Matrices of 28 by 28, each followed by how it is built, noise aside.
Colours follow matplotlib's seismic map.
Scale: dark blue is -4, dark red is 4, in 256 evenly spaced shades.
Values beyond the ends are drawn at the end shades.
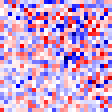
upper triangular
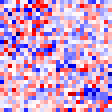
block diagonal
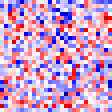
blocks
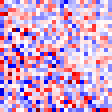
lower triangular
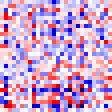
low rank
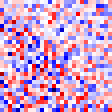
lower triangular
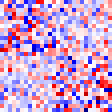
block diagonal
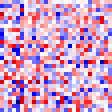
low rank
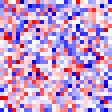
Toeplitz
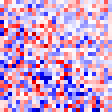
lower triangular
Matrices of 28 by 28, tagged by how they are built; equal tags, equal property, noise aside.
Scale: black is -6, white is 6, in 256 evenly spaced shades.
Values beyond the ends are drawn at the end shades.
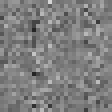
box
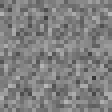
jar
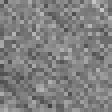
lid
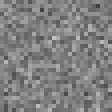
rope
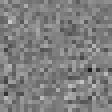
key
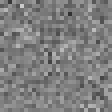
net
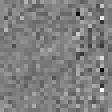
box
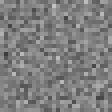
rope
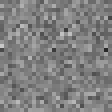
jar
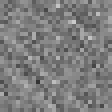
lid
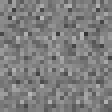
jar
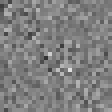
net
